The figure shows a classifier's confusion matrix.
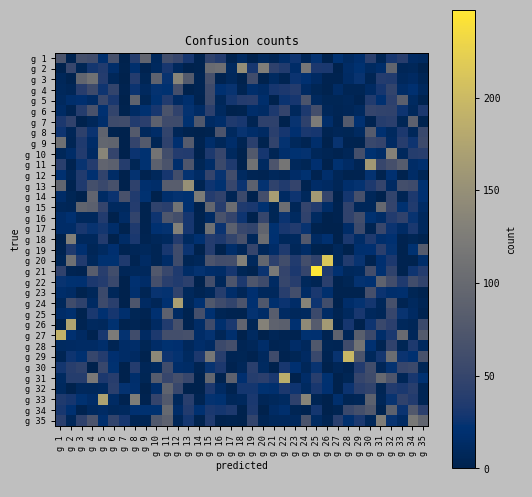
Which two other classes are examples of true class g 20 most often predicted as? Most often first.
g 26, g 18
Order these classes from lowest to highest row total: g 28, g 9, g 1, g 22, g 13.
g 28, g 1, g 9, g 22, g 13
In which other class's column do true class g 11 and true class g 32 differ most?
g 30
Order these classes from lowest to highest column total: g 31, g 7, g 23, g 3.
g 7, g 23, g 3, g 31
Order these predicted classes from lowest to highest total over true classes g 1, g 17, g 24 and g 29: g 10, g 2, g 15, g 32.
g 2, g 10, g 32, g 15
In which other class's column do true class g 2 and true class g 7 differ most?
g 18
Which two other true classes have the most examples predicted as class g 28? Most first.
g 29, g 7
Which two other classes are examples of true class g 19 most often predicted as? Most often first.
g 35, g 12
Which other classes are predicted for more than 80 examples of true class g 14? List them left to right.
g 4, g 21, g 25
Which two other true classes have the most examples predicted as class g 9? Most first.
g 1, g 7
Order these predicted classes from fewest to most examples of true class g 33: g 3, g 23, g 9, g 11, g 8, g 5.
g 9, g 3, g 23, g 11, g 8, g 5
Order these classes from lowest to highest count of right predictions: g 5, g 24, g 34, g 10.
g 5, g 34, g 10, g 24
